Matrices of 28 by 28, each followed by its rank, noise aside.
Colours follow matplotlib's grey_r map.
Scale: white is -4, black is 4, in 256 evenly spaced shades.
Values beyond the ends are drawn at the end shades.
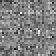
six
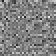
five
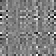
two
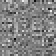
five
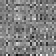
two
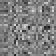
four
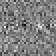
five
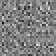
six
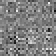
four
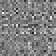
six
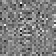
four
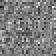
five
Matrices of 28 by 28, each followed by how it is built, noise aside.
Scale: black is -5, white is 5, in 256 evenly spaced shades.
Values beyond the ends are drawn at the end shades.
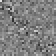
banded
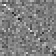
diagonal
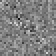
banded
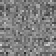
blocks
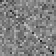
diagonal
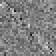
banded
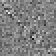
banded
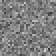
noise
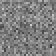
blocks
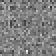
blocks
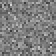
noise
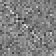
diagonal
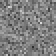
noise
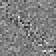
banded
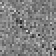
banded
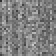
blocks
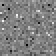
sparse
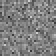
noise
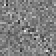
banded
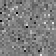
sparse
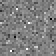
sparse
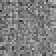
blocks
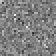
diagonal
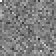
diagonal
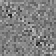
banded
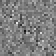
banded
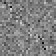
banded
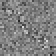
banded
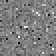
sparse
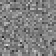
blocks
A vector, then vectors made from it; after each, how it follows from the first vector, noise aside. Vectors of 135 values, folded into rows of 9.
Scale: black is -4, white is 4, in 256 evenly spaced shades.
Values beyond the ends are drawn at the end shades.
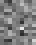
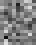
wrapped around, negated.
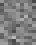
wrapped around, shrunk.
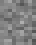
negated, shrunk.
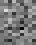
sign-scrambled.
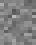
reversed, shrunk.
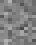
negated, shrunk.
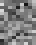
wrapped around, negated.
